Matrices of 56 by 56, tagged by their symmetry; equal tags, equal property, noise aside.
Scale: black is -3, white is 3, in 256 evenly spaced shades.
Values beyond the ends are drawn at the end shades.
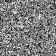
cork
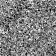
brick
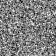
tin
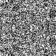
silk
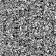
silk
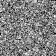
cork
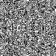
silk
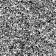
cork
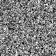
cork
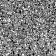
cork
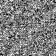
brick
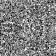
silk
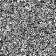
brick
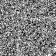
brick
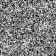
brick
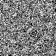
brick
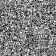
tin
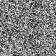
cork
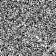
brick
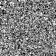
tin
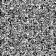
silk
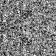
silk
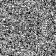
silk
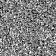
tin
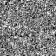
cork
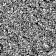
brick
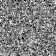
cork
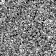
brick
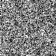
cork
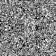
silk
